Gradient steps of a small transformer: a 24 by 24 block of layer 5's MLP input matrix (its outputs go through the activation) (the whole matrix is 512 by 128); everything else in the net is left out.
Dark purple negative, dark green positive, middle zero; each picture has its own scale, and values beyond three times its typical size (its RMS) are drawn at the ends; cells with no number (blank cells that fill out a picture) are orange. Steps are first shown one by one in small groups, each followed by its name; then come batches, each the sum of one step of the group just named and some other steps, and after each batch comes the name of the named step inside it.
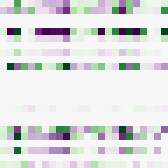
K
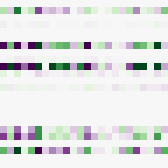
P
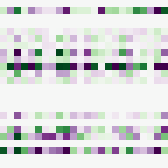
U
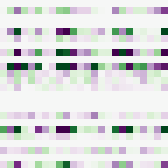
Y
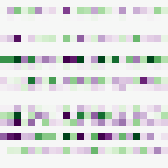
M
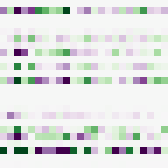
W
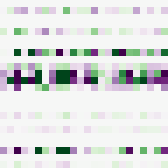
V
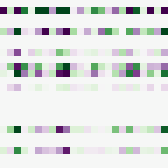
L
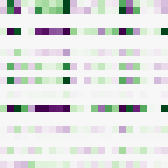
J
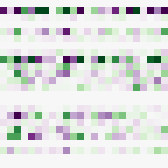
L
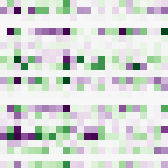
J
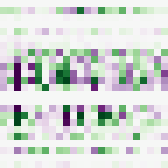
V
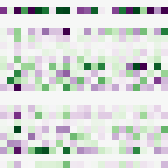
L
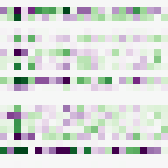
W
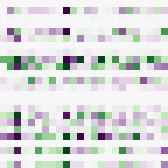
M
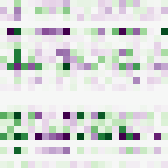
K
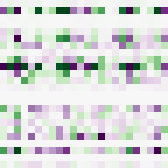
M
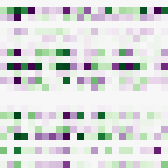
U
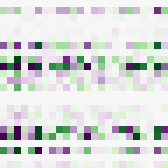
P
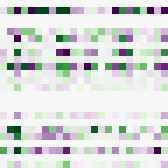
U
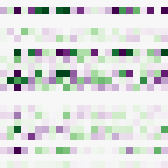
V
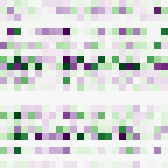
K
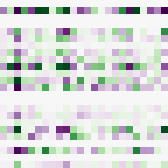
Y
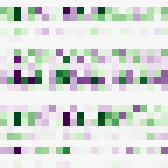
V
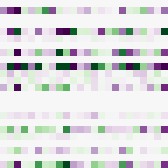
Y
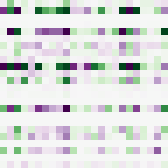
J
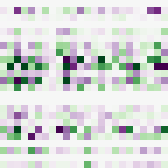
Y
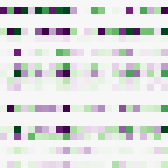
L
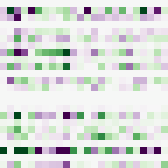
W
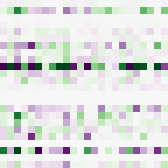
P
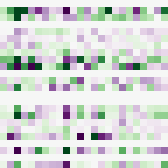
M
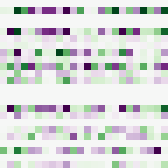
U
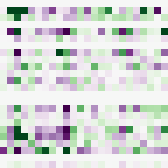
Y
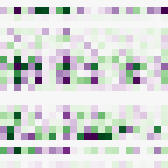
L
